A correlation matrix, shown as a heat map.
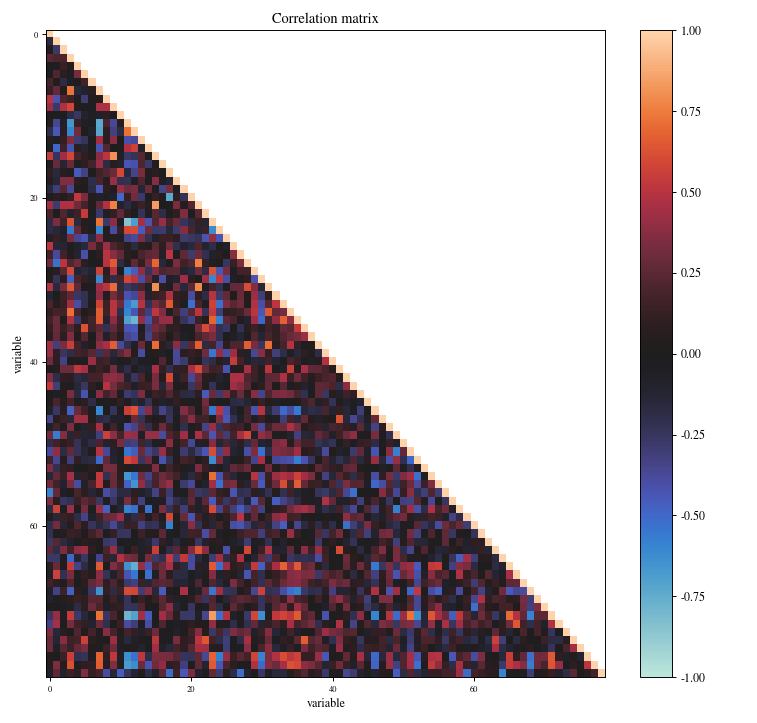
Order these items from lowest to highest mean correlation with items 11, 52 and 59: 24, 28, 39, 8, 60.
60, 28, 39, 8, 24
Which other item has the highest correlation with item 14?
12
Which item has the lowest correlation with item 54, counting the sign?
11
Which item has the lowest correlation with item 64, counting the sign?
78
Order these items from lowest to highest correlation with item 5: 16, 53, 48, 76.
76, 48, 53, 16
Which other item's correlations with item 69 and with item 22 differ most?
61
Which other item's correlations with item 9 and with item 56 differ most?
15
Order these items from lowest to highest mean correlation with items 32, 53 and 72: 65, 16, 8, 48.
8, 16, 48, 65
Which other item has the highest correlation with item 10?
17
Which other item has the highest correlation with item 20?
4
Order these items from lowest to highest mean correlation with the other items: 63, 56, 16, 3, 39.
56, 39, 16, 63, 3
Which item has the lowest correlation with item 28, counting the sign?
1
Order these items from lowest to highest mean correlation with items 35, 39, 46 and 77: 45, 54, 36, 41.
45, 54, 41, 36
